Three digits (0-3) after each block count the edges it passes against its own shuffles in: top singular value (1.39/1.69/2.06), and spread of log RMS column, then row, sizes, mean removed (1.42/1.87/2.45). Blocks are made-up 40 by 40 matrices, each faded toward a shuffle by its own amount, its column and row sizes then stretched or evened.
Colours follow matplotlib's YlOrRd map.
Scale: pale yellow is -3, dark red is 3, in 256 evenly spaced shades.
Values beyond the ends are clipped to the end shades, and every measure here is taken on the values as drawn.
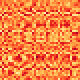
3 0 3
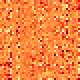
0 3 1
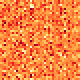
0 3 0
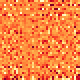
2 2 3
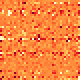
2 2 3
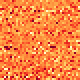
0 0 2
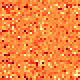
0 2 2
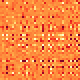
3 3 3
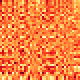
3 2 2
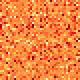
1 1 0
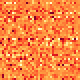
1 0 3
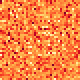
1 0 1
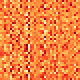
3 3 0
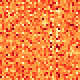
0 2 0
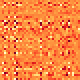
3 2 3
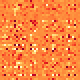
0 3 3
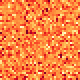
1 0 0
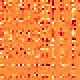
2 3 3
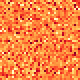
1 0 1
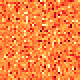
0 1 0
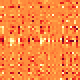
3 3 3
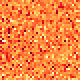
1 0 1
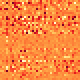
0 1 3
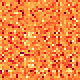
2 0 1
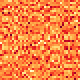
3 0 0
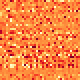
2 0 3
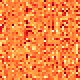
1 3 1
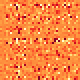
1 3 3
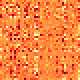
2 3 2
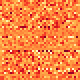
1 0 3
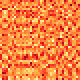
3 0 0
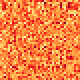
2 1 1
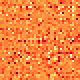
0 1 2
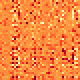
2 3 1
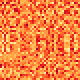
3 0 1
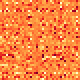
0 2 2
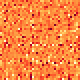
1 1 1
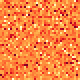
0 0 0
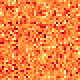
1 1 0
